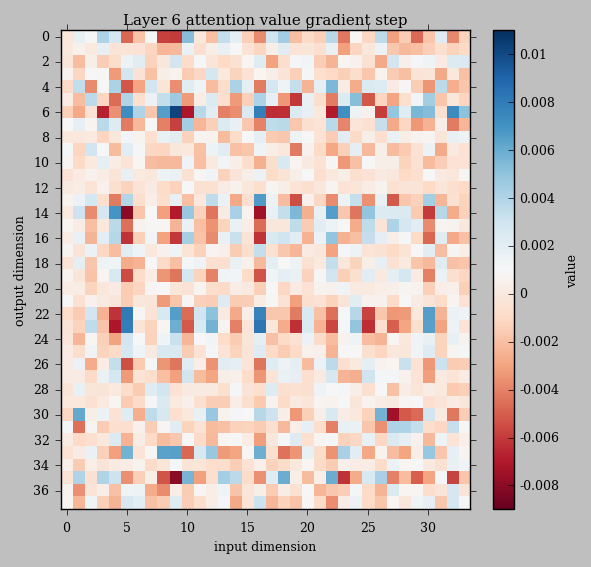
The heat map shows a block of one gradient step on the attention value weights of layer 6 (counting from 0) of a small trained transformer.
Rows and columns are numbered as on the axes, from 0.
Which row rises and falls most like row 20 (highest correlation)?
29
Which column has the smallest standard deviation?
0
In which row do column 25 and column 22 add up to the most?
14
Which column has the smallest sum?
19
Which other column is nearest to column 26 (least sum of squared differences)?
1
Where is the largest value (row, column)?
6, 9
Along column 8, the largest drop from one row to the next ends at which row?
7
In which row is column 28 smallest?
30
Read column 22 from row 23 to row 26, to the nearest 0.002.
-0.006 -0.002 -0.002 0.004
